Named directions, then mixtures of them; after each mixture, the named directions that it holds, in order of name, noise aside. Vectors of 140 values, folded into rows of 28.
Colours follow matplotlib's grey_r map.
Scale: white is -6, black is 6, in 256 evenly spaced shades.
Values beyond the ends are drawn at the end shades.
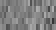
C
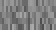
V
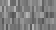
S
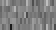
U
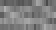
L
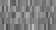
C, S.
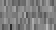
L, U, V.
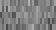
C, S, V.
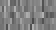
S.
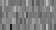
U.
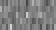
S, U.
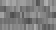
L.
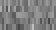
C, S, V.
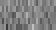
C, S, V.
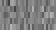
S, U, V.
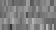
C, L, U.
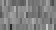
L, U.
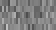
C, S.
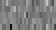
U.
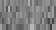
C, V.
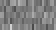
L, S, U.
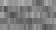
L.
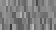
U, V.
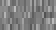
C, S, U.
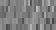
C.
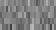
C, U, V.
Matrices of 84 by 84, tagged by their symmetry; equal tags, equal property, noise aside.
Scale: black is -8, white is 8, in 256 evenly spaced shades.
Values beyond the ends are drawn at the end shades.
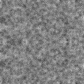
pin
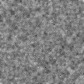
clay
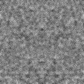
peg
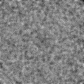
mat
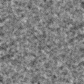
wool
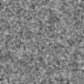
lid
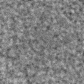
mat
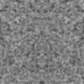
peg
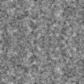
pin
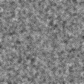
wool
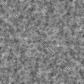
wool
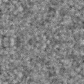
pin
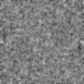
wool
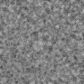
mat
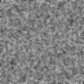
wool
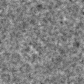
mat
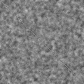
clay
